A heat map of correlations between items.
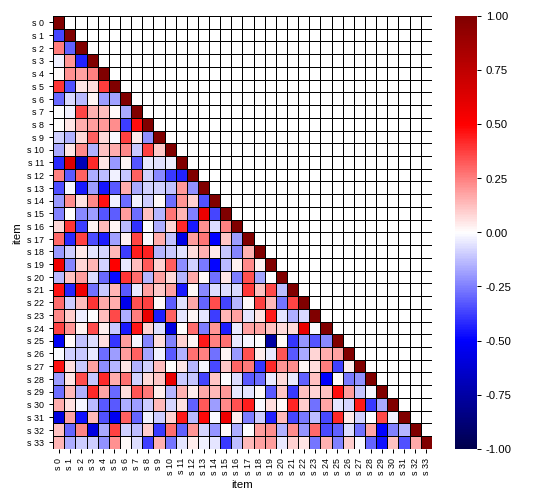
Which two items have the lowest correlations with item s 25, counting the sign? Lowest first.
s 19, s 0
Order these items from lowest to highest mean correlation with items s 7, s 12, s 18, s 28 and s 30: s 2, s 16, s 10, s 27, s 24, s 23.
s 16, s 27, s 10, s 23, s 24, s 2
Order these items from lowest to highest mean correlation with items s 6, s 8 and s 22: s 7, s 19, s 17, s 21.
s 17, s 21, s 19, s 7
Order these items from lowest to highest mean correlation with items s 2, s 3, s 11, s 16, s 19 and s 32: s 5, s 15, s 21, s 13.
s 13, s 15, s 21, s 5
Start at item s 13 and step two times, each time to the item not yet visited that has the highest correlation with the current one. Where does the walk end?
s 31
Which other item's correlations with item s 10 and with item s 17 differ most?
s 28
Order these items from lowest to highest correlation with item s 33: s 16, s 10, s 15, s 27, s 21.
s 15, s 10, s 16, s 27, s 21
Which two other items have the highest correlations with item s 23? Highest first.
s 8, s 19
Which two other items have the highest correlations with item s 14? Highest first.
s 4, s 22
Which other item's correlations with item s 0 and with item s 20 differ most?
s 5
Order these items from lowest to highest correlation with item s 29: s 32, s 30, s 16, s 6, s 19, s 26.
s 32, s 19, s 30, s 16, s 6, s 26
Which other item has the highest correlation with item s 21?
s 2
